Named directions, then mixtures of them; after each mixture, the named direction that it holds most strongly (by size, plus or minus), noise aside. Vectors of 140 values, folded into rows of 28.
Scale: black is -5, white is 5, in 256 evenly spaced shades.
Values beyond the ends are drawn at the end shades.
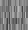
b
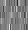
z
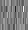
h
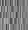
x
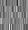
z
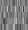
h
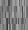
b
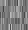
z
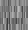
b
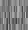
b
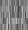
b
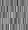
x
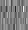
h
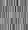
z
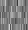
z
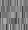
b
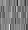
z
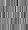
z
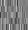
x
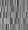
x
